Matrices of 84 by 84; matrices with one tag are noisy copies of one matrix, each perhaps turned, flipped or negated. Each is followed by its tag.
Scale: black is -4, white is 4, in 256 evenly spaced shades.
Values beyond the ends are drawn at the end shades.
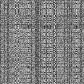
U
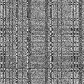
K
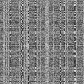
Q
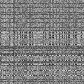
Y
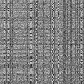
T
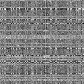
Q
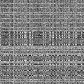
Y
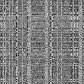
K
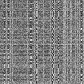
T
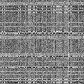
K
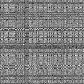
U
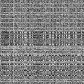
Y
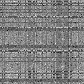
K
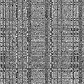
K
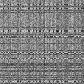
T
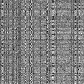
T
